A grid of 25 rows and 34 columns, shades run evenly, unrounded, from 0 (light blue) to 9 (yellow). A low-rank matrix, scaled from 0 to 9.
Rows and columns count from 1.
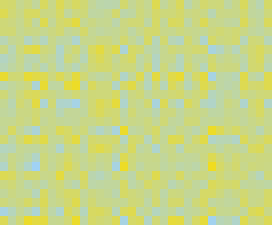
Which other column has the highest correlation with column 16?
27
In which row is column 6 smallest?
12
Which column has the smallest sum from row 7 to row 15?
8
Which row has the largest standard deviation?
25
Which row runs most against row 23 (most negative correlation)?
5
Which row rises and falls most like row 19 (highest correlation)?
18
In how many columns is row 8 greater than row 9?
14
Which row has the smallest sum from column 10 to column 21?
15
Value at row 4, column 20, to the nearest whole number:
6
